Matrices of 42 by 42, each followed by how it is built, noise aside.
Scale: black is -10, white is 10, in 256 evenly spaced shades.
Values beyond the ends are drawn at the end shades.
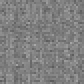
blocks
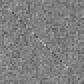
diagonal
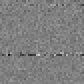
uneven rows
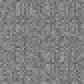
blocks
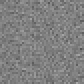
repeating rows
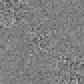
block diagonal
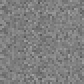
repeating rows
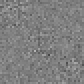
block diagonal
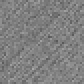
Hankel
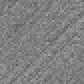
Hankel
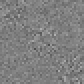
block diagonal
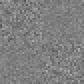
block diagonal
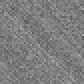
Toeplitz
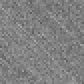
Toeplitz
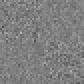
block diagonal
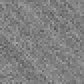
Toeplitz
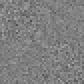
block diagonal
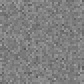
repeating rows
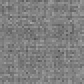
blocks
